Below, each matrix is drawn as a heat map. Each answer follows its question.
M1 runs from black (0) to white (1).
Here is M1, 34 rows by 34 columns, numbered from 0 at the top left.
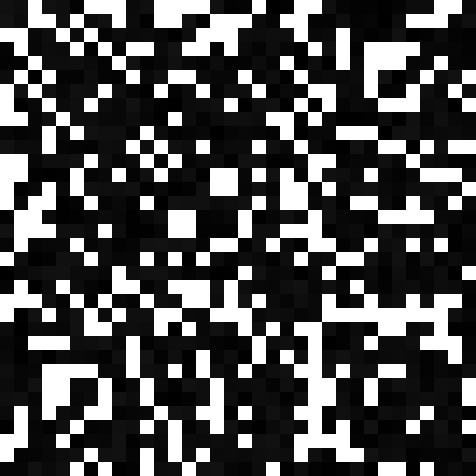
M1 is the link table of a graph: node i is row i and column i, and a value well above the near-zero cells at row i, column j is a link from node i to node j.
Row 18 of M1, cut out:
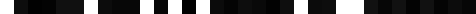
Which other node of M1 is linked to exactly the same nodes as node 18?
node 32
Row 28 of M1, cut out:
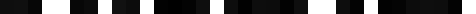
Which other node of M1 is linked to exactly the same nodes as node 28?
node 27
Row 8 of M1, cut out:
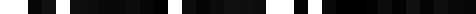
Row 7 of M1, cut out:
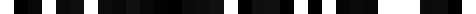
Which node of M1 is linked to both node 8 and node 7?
node 0
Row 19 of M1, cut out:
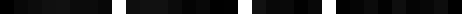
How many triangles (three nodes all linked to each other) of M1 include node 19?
1
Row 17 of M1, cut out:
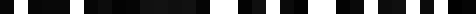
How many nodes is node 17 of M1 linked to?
10
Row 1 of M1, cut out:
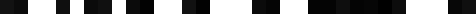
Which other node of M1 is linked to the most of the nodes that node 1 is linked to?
node 22
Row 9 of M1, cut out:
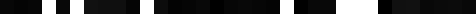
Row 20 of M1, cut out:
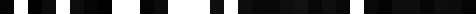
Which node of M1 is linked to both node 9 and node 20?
node 25
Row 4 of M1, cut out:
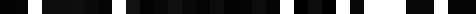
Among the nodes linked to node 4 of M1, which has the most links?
node 26
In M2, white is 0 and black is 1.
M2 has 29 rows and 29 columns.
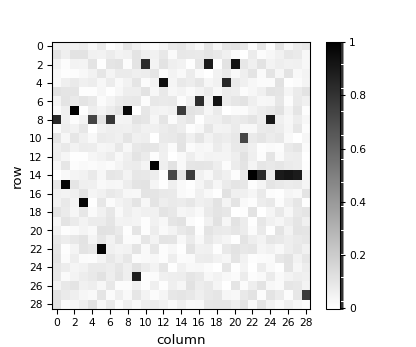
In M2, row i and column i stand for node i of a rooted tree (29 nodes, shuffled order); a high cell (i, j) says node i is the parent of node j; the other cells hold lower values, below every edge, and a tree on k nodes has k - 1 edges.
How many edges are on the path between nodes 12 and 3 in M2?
6
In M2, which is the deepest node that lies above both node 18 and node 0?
8
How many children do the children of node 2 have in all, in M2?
2
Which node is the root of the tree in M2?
7
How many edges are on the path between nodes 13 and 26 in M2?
2
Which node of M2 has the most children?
14
